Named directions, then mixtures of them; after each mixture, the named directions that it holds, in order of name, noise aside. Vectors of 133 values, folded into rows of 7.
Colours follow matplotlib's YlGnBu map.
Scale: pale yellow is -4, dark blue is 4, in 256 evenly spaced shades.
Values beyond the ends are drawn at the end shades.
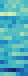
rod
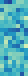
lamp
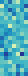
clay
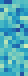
lamp.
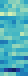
rod.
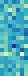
clay, lamp.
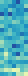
clay, rod.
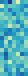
clay, lamp.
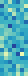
clay.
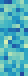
lamp.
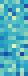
clay, lamp.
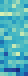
clay, rod.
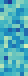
lamp.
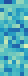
lamp.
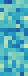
lamp.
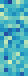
clay, lamp.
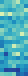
clay, rod.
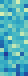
clay, rod.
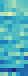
rod.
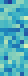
lamp.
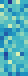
clay, lamp.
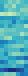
rod.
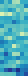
clay, rod.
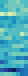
rod.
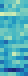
rod.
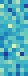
clay.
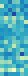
clay, rod.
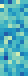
clay, lamp.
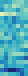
lamp, rod.
